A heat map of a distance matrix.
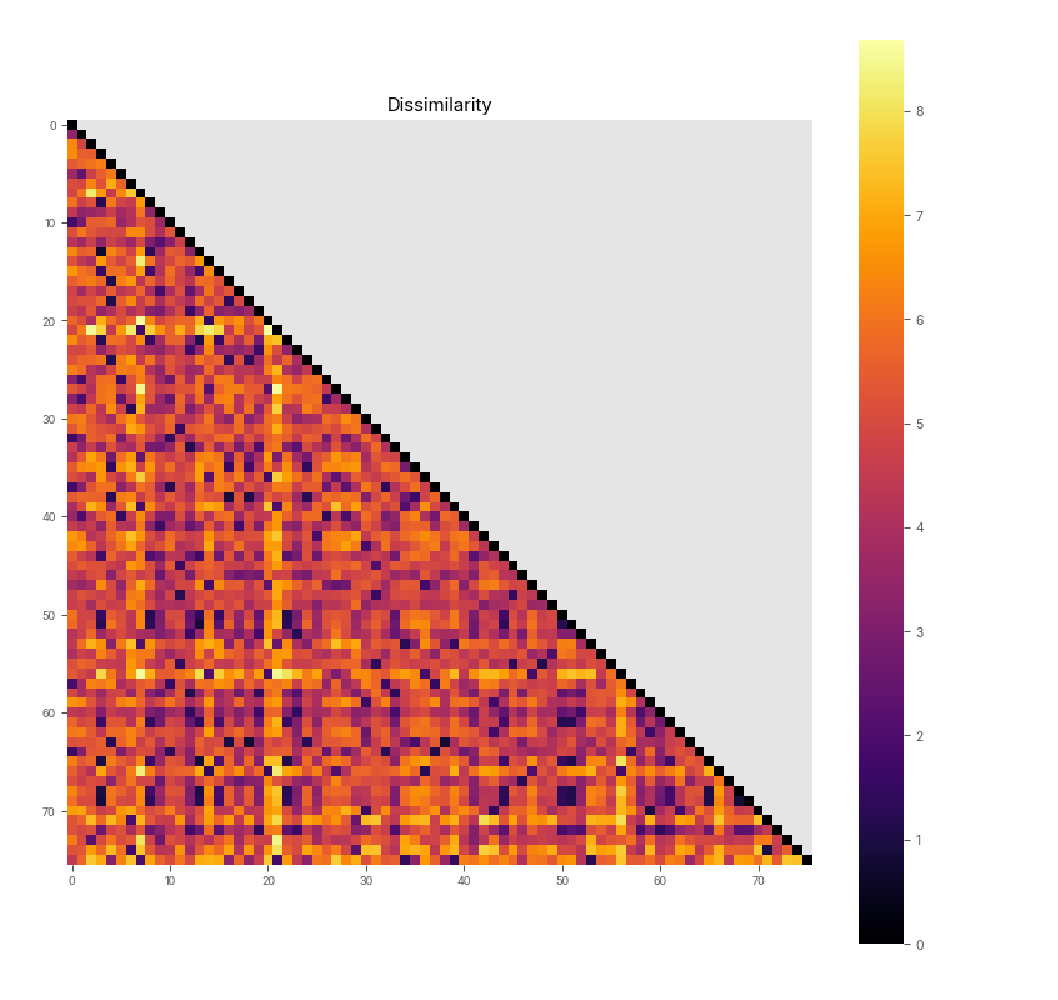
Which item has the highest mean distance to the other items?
21
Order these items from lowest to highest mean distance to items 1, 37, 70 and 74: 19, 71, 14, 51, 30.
19, 71, 51, 30, 14
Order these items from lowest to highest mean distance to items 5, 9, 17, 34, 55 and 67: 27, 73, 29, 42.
73, 29, 42, 27
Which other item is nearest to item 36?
66
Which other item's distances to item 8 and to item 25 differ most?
42
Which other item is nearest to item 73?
2
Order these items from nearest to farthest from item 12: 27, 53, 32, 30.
32, 30, 53, 27
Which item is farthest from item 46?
56
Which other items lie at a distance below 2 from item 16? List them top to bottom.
4, 18, 24, 35, 38, 63
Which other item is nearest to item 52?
23
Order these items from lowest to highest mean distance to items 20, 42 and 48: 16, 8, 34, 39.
8, 16, 34, 39
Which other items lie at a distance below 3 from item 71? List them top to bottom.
6, 29, 74
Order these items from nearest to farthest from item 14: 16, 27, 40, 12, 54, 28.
27, 28, 40, 54, 12, 16
